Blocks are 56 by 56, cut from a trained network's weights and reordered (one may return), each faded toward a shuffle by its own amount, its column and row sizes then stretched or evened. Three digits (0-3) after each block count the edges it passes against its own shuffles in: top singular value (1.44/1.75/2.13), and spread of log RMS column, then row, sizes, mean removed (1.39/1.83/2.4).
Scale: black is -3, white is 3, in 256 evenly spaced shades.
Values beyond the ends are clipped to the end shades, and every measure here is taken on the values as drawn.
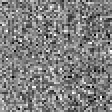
1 0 1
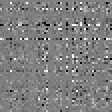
1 3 3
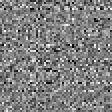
2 0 3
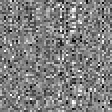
3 3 1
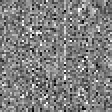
0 3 0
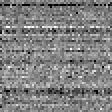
3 1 3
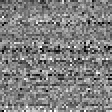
1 0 3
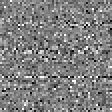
2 0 2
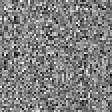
2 1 1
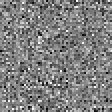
0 2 2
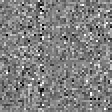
0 2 1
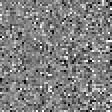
1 2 0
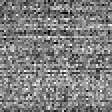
2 2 0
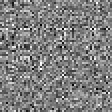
3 2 1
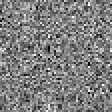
2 1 0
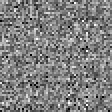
0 2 0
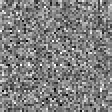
0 0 1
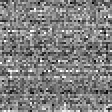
2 1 2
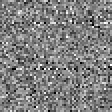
2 0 1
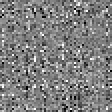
0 3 2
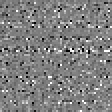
0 1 3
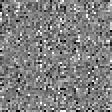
2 3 0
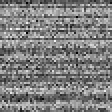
3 0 0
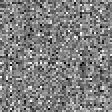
1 2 1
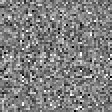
1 1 0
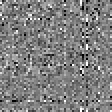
0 3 2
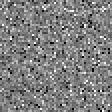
0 1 0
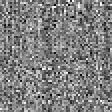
1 0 1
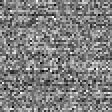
1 0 1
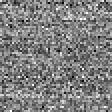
0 0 1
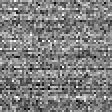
2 2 1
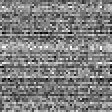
3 1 2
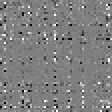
1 3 3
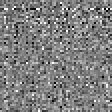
0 2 3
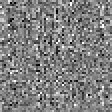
1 2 2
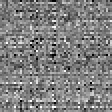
2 3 2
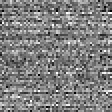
2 2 1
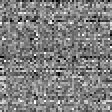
1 2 2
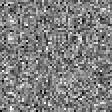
2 1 0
